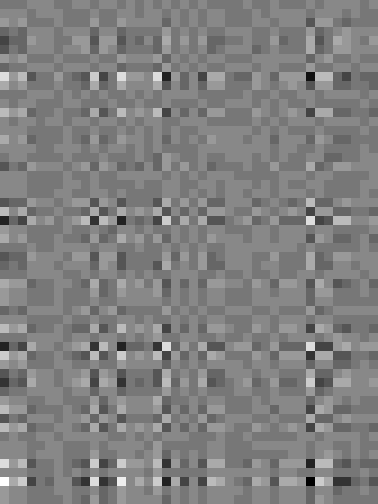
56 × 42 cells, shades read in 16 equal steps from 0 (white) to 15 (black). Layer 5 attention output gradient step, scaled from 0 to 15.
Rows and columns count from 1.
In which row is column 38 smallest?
25
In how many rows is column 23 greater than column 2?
30
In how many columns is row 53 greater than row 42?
15
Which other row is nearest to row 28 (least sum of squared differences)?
12
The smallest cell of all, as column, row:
1, 54
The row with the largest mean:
39
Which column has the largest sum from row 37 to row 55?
35
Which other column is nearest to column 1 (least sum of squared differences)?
14
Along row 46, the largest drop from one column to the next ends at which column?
36
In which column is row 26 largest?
13
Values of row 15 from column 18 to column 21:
7 8 7 8
